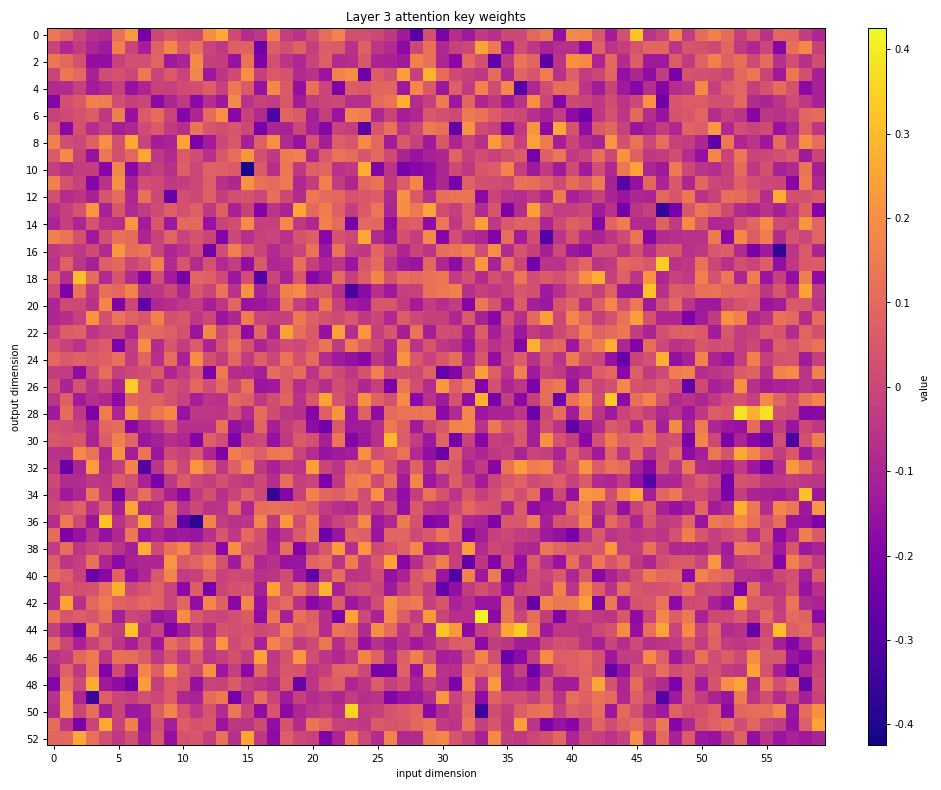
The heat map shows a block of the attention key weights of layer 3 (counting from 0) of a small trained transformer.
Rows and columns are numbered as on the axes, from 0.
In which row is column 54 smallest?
44
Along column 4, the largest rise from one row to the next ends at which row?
51
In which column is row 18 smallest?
16
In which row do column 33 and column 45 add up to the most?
27
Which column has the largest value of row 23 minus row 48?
37
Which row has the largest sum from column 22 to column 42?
18
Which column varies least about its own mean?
8
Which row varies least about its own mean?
45
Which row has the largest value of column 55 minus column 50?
28
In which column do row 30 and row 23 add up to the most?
43
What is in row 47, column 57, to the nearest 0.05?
-0.25
